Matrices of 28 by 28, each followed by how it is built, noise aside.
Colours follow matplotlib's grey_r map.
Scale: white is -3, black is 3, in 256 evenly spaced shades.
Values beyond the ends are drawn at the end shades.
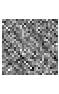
Toeplitz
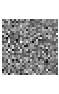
low rank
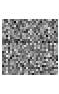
repeating columns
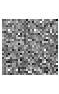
low rank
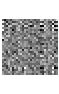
low rank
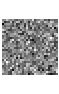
noise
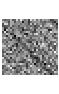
Toeplitz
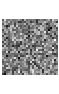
noise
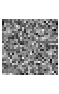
noise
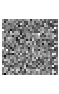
repeating rows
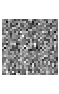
repeating columns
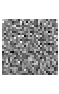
repeating columns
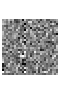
uneven columns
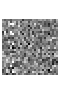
low rank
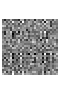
low rank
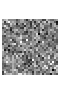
Toeplitz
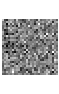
low rank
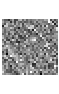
Toeplitz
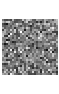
repeating rows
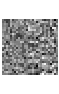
low rank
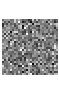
low rank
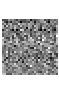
repeating columns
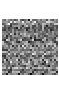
repeating columns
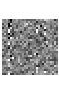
uneven columns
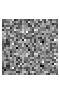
repeating rows
